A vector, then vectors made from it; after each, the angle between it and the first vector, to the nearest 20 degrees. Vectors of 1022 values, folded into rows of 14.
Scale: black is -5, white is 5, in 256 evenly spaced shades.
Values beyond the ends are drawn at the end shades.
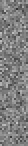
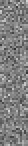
80 degrees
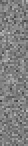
80 degrees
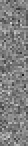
80 degrees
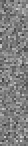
140 degrees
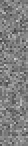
140 degrees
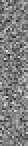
60 degrees
